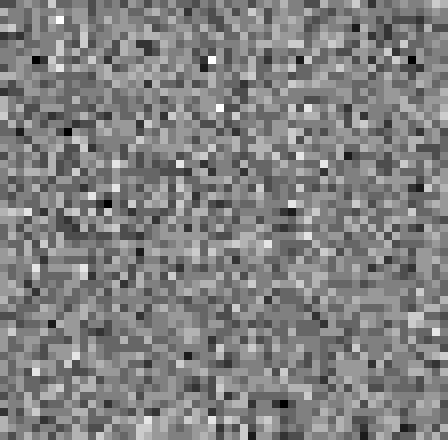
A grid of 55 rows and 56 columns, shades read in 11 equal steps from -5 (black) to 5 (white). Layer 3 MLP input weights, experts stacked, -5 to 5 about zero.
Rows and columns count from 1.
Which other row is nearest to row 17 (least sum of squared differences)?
12
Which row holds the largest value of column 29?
53
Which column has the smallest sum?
9
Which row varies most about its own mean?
8
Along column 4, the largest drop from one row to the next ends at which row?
28
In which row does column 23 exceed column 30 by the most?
21
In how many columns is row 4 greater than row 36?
22
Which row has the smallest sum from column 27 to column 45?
41
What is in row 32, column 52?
-2
